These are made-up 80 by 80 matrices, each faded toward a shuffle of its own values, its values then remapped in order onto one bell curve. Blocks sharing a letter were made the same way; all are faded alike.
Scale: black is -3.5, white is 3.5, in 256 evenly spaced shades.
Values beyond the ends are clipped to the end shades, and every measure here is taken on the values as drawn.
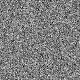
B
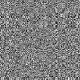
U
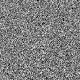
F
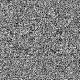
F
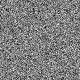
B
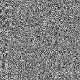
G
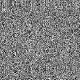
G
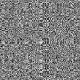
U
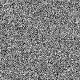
B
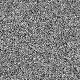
B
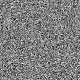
F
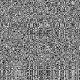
U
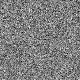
B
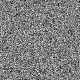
B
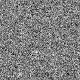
F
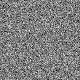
B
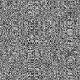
U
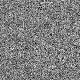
B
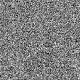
F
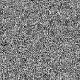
G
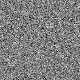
B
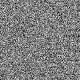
F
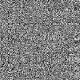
G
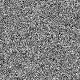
B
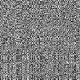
U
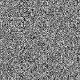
G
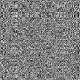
U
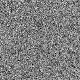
B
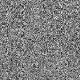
G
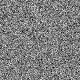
B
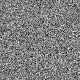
B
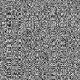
U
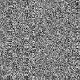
G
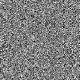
G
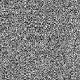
G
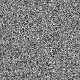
F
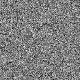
F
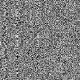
G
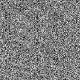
G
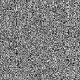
G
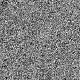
F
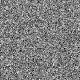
F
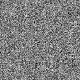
F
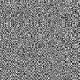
U
